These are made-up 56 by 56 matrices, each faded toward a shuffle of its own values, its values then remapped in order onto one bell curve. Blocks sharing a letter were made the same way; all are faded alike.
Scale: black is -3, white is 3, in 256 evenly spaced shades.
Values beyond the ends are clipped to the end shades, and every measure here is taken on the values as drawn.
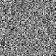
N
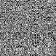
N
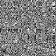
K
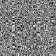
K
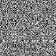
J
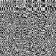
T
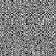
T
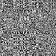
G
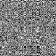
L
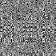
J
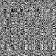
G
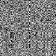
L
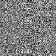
L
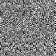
K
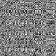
T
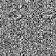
N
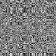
T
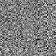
L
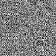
K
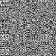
G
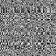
T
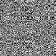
G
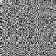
T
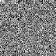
K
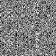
N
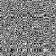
T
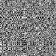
G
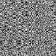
G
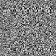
K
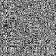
N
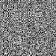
K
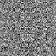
G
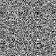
L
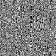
N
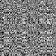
T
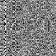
L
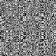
G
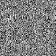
N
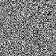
N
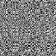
G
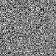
L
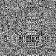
J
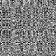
G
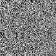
N
